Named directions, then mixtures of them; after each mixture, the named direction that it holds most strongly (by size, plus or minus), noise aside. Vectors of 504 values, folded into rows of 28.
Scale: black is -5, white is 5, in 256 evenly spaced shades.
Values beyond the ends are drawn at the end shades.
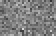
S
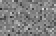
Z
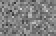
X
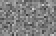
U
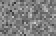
X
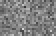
S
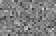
Z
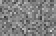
S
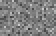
Z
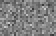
U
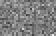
U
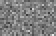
U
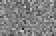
S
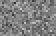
X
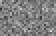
Z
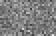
S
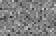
Z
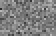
Z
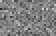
Z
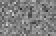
X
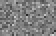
U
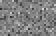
Z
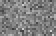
S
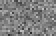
Z
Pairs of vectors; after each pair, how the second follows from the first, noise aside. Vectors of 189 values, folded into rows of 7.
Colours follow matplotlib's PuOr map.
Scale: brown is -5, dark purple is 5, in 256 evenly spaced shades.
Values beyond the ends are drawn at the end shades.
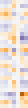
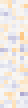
negated, shrunk.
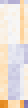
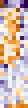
reversed, negated, scaled up.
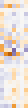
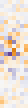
negated, partly zeroed.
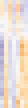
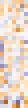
sign-scrambled.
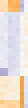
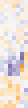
wrapped around, negated, partly zeroed.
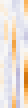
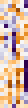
negated, scaled up.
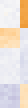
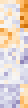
copied.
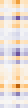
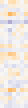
reversed, negated, shrunk.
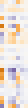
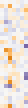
wrapped around, negated, partly zeroed.
